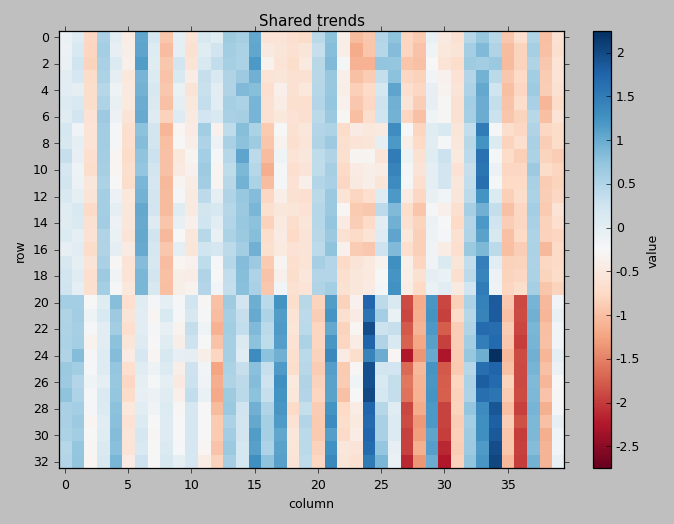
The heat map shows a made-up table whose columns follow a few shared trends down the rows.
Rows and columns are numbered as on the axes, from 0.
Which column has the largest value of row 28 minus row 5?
24
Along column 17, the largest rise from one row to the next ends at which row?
20
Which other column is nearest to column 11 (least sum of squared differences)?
7
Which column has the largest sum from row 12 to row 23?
33
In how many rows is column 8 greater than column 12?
13
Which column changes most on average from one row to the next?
25
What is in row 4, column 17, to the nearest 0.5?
-0.5
